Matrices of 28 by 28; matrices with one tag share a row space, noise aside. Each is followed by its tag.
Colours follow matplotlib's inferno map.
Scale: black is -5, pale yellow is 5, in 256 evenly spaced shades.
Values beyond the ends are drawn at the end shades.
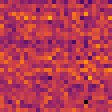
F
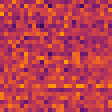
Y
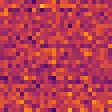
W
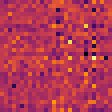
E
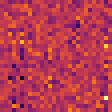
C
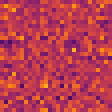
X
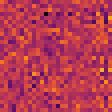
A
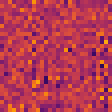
A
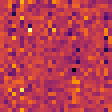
C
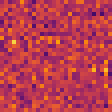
A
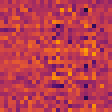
E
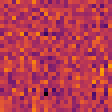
A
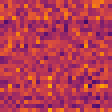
F
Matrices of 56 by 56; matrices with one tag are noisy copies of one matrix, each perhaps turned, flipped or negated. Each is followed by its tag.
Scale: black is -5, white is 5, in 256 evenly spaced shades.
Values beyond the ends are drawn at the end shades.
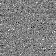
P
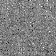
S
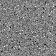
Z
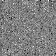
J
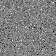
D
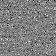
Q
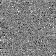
J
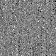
Q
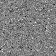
Z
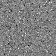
Z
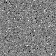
Z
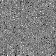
J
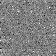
J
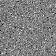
D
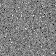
D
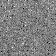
S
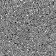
D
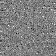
P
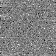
J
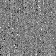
Q
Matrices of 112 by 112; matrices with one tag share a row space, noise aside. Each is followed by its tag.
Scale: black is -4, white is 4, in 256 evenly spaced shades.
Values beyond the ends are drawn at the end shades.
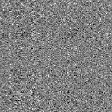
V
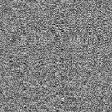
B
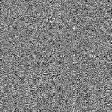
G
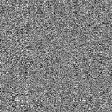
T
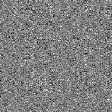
G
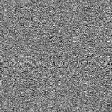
G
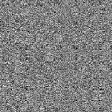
T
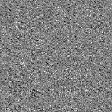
V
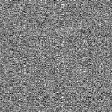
B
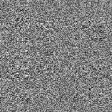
T
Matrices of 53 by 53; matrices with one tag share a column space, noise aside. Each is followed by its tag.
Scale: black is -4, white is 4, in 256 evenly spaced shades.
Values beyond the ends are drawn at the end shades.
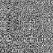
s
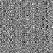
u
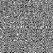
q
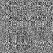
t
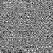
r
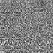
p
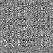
u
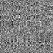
t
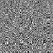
p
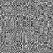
t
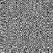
r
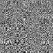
p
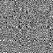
q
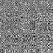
s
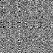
q
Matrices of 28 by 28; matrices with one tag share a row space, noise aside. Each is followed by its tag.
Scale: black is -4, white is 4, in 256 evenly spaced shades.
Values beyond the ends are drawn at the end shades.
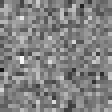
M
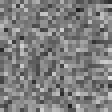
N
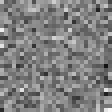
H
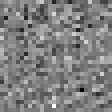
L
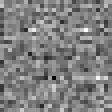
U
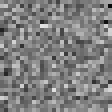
N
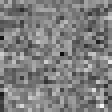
U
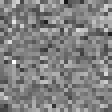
N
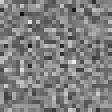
M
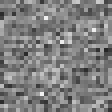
U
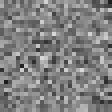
N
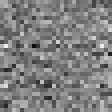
N
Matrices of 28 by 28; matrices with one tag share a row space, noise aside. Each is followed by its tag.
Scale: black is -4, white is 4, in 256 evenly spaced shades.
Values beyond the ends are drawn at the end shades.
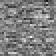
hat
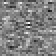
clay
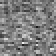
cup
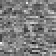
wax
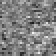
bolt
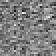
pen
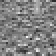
cup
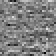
hat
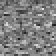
cup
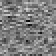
clay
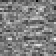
wax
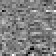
bolt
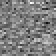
bolt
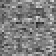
cup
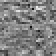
cup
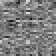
clay
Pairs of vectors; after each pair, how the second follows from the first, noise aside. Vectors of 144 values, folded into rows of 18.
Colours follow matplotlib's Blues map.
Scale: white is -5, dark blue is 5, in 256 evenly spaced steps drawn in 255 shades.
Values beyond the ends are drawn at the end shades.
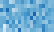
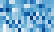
scaled up.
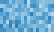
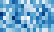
wrapped around, negated, scaled up.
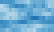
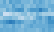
wrapped around, negated, partly zeroed.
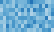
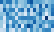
scaled up.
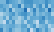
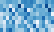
scaled up.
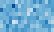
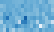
reversed, negated, partly zeroed.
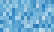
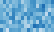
copied.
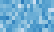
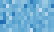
reversed, negated, partly zeroed.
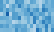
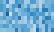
copied.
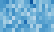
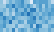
negated.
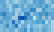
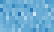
reversed, negated, partly zeroed.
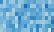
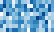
wrapped around, negated, scaled up.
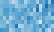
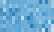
wrapped around, negated, partly zeroed.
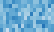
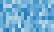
negated.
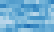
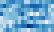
scaled up.
